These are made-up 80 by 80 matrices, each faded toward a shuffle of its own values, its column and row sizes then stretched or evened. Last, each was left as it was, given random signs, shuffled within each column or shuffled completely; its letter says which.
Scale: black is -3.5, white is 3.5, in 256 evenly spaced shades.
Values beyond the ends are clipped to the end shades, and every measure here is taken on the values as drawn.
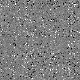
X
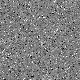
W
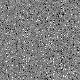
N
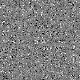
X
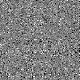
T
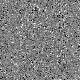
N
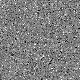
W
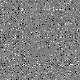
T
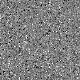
N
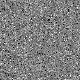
N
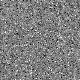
W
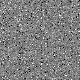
N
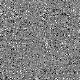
X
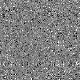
T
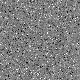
W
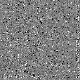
X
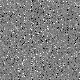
N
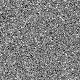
W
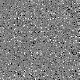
T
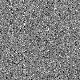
N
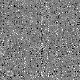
T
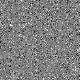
N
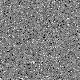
W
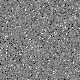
W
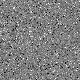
W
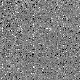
T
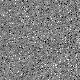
N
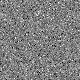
W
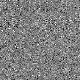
T
